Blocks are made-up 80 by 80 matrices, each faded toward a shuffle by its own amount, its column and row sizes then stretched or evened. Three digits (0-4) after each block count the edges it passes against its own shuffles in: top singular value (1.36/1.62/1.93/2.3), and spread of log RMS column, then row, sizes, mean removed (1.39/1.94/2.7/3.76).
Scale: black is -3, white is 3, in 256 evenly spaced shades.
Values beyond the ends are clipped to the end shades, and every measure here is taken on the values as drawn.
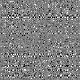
4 2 3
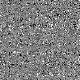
1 2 2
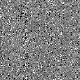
2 2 0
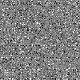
3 0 2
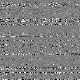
2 1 4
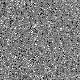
0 1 0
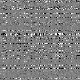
4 2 4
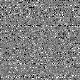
1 1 3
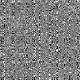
4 3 0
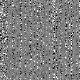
0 4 0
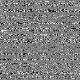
2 0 4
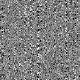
2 3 0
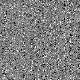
1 2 0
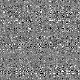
2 2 3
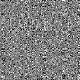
3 2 1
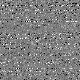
0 0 3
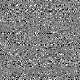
3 0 3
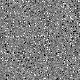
0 2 2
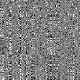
4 3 0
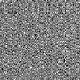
4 1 1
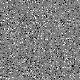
1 1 1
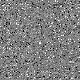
2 0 1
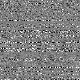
1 0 4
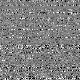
1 0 4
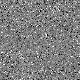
0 0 2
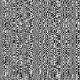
4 4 0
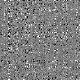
1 3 2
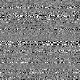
2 0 4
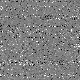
0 0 2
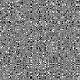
4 2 1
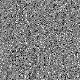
2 1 0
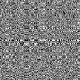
4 0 3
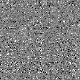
1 1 2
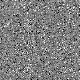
1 1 1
